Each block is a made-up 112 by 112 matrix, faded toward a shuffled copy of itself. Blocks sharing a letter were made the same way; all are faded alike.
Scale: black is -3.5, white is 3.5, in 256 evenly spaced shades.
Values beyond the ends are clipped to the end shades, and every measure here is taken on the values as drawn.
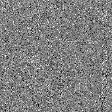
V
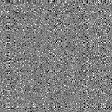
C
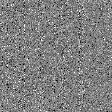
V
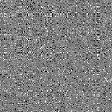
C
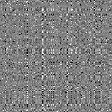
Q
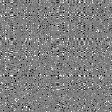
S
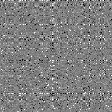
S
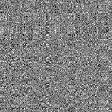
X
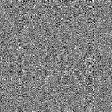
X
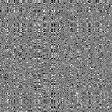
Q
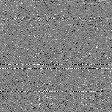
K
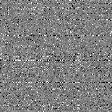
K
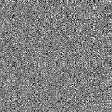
X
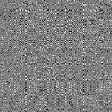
Q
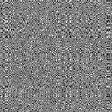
Q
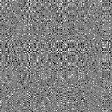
Q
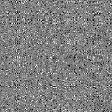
C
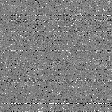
K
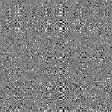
S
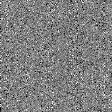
V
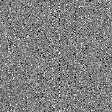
V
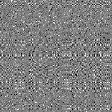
Q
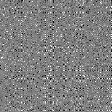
S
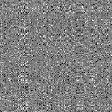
C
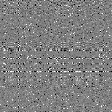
S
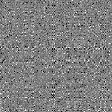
C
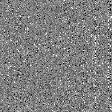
V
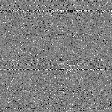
K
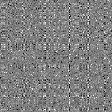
Q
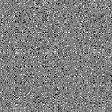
C
